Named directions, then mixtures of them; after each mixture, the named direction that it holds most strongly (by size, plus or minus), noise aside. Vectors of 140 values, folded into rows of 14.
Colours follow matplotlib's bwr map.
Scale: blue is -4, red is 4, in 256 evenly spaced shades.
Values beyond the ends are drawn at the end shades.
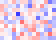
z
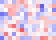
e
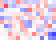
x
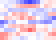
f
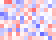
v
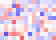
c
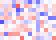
c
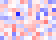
z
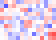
x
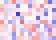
z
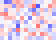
v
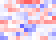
f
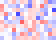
z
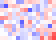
x
